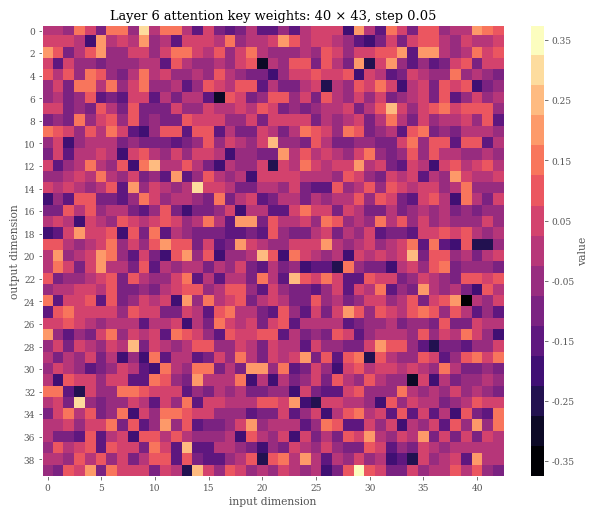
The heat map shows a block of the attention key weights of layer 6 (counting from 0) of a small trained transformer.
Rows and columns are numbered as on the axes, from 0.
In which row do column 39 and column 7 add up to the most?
34
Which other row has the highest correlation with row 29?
3
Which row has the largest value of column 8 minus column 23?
32
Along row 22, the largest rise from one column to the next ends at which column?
23
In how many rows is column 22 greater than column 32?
19
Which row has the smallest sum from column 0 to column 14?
10
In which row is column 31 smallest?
33
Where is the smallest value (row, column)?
24, 39
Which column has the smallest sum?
20
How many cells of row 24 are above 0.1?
4
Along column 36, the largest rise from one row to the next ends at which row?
29
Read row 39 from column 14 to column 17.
0.25 0.05 -0.05 0.1
